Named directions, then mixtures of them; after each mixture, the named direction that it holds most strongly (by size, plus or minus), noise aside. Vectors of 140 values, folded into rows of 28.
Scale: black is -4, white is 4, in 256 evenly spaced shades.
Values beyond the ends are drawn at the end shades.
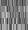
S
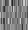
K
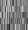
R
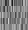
K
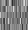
K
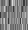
K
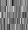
R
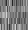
S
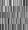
K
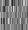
K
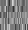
R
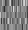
K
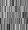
R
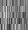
R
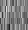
R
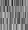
S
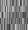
R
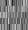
K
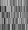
S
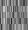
K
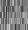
R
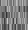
S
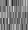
K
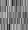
R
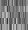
S
